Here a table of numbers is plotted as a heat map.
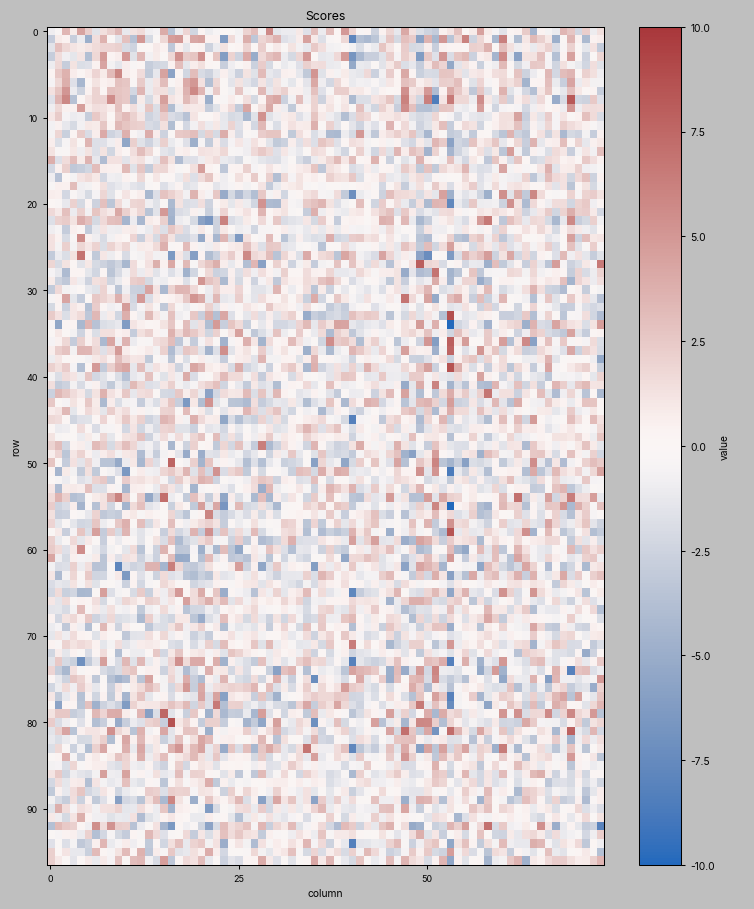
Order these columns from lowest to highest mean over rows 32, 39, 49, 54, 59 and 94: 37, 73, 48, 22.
48, 73, 37, 22
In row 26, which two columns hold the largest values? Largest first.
4, 26
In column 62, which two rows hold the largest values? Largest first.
54, 79
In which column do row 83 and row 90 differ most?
16
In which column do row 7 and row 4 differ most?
53
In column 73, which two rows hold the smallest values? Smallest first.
92, 38
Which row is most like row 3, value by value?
83
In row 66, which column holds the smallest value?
45
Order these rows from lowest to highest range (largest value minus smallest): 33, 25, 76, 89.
25, 76, 89, 33
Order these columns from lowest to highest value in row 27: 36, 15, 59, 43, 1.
1, 36, 15, 43, 59
